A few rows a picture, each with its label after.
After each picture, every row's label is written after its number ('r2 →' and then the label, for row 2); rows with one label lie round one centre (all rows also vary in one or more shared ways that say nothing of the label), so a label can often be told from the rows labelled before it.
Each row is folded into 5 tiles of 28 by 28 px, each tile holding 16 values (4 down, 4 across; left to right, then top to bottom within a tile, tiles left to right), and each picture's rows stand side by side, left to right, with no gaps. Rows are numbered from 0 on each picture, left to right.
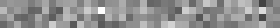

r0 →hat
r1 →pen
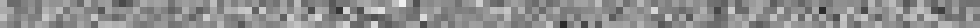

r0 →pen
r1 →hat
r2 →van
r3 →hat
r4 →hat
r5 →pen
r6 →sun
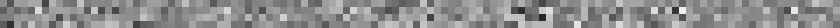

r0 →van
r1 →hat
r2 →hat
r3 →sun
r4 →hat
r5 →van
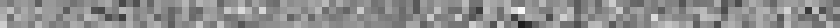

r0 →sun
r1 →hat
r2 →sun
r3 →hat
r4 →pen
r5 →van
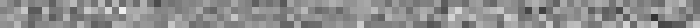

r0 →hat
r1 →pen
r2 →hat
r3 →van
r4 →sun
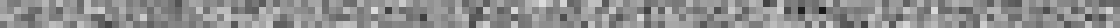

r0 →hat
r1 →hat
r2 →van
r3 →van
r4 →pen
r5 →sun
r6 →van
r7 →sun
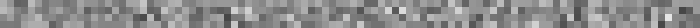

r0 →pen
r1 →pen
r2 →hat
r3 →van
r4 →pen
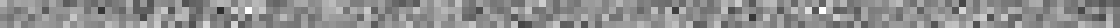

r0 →sun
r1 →van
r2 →hat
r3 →sun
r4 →hat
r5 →hat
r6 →hat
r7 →sun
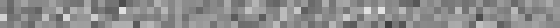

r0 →hat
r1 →sun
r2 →hat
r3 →van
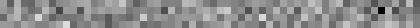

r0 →van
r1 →hat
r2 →sun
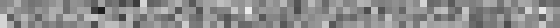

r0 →sun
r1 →pen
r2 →pen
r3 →pen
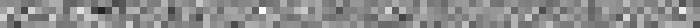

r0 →sun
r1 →hat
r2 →sun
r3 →pen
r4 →hat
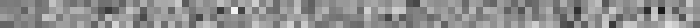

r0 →hat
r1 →van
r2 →van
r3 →sun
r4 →pen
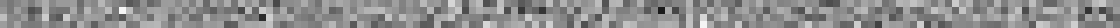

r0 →hat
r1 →sun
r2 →hat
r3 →sun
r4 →sun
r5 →sun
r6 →hat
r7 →van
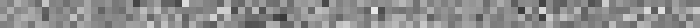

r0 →sun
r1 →sun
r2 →van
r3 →sun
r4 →hat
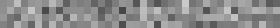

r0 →sun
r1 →pen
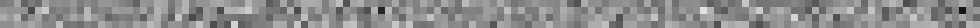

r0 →van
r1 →van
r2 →sun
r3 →hat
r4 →pen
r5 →pen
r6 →sun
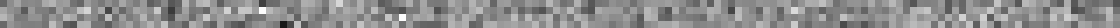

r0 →hat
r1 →hat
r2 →hat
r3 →pen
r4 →van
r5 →van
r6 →hat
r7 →sun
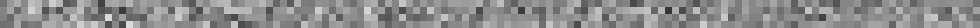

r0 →sun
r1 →van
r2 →van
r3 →sun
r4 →van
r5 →sun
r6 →van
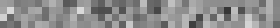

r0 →sun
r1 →pen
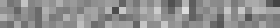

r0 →hat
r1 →van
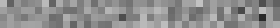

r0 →pen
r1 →sun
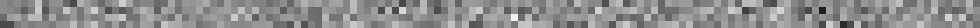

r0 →van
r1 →pen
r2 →hat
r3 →pen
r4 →van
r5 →sun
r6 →hat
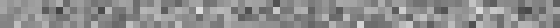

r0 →sun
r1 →van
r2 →hat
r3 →van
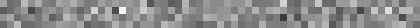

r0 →hat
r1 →pen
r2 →pen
